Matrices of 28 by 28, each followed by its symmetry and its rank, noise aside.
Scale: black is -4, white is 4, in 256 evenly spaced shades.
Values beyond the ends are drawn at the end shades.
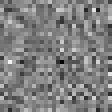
no symmetry, rank three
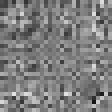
symmetric, rank three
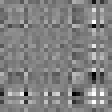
symmetric, rank one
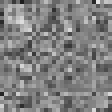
symmetric, rank three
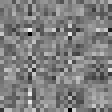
no symmetry, rank three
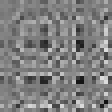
symmetric, rank two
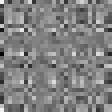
no symmetry, rank two
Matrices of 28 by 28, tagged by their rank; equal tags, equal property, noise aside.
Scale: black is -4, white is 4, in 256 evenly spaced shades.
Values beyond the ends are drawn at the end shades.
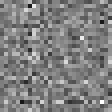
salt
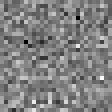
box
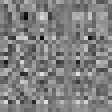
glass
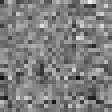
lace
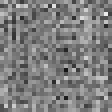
box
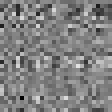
salt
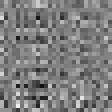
glass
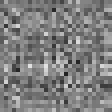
salt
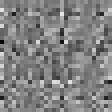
salt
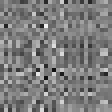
glass
